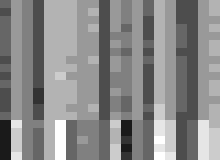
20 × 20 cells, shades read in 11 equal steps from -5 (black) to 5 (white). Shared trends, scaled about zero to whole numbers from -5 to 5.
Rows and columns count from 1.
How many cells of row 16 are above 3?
4
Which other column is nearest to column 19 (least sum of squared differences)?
2
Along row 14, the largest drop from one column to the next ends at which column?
10
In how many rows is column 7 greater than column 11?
14
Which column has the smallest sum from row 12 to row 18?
1
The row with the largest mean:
20
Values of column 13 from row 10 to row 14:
1 1 1 1 1
